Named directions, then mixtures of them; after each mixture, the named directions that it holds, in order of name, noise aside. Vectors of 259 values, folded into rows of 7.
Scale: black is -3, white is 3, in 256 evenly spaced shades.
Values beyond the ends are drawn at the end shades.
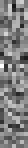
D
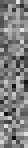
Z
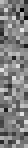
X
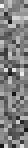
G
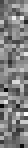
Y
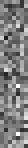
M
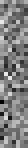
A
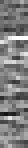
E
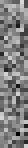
M.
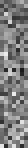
G.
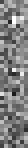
G, Y.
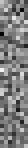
G, X.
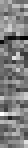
E.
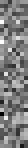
A, E, Y.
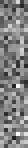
M, Z.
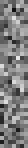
D, X, Y.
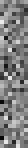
A.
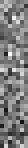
G, X.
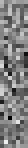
A, D, G.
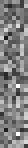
M.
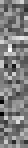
A, D, E.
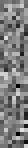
M.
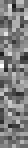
D.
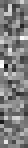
A, D, E.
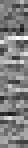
E.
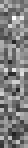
G, X, Y.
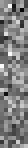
D, G, X.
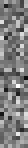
A, M, Y.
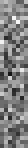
A, G, Y.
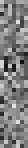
A, D.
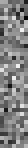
X.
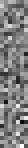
G, M, Y.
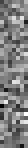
Y.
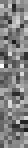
D, G, M.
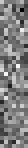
A, D, X.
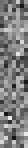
Z.
